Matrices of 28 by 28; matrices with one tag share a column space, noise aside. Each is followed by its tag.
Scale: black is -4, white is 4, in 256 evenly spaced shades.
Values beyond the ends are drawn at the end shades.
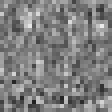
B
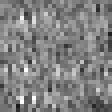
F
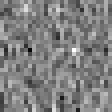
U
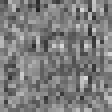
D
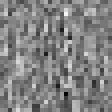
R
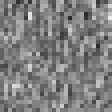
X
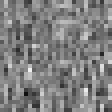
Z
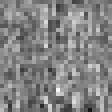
F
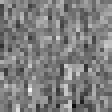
F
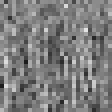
R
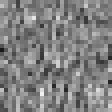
Z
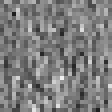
R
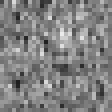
X
